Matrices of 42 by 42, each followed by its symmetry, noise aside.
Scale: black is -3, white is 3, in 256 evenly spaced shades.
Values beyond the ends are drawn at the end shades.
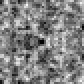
mirrored top to bottom.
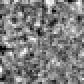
antisymmetric.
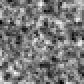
symmetric across the other diagonal.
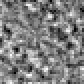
antisymmetric.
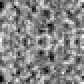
mirrored top to bottom.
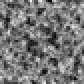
same after a half turn.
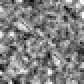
symmetric across the other diagonal.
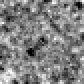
symmetric across the other diagonal.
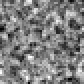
antisymmetric.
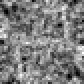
same after a half turn.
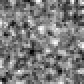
symmetric across the other diagonal.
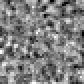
antisymmetric.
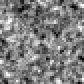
antisymmetric.
